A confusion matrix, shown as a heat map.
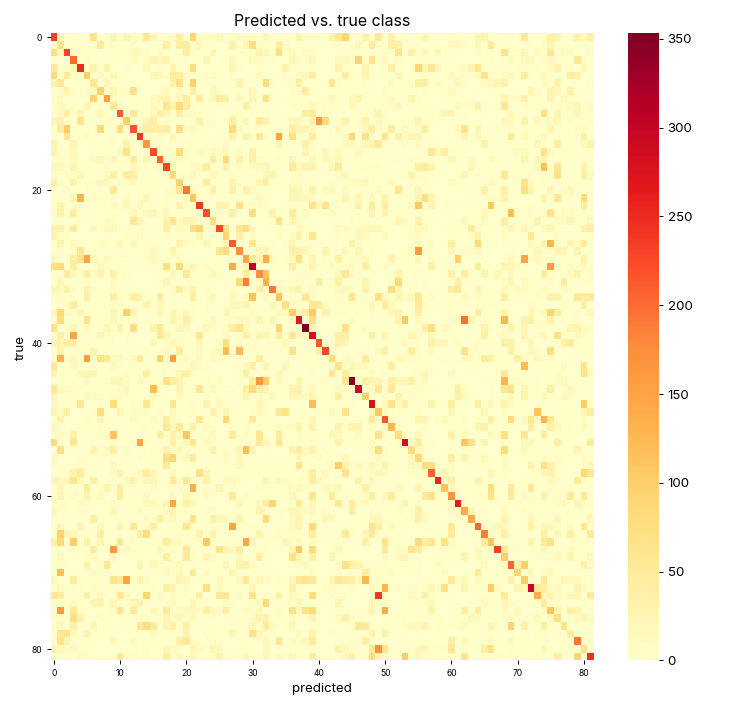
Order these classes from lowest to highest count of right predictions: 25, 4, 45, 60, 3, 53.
60, 3, 25, 4, 53, 45
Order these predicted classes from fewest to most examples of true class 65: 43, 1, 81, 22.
43, 22, 81, 1
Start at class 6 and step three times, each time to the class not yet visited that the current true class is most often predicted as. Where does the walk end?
55
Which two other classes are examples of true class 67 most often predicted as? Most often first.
9, 37
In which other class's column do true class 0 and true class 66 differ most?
29
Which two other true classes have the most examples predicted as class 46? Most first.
3, 77
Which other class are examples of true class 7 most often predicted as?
12
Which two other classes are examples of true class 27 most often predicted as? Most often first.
75, 64
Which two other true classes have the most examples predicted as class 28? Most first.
41, 32
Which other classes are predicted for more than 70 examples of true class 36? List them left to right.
1, 11, 39, 75
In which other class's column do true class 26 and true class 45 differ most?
31
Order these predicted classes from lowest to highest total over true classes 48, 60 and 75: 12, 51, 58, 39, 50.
58, 12, 51, 50, 39
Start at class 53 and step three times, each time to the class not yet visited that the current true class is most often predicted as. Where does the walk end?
30
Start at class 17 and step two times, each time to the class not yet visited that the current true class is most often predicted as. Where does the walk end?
32
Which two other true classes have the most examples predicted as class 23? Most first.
66, 72
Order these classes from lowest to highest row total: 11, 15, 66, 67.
15, 11, 67, 66
